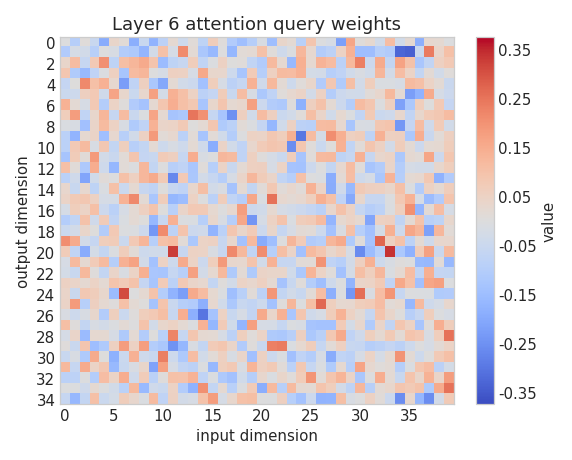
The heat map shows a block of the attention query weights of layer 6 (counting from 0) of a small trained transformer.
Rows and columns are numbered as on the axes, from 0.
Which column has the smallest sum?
17
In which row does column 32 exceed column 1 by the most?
9
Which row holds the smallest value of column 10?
4
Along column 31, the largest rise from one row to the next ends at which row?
21
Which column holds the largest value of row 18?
10
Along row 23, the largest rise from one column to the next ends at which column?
37
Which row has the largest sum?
2
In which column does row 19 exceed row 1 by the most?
34
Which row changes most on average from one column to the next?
20
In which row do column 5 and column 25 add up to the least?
30
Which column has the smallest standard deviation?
16
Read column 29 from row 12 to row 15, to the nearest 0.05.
0.1 0.1 -0.15 -0.2
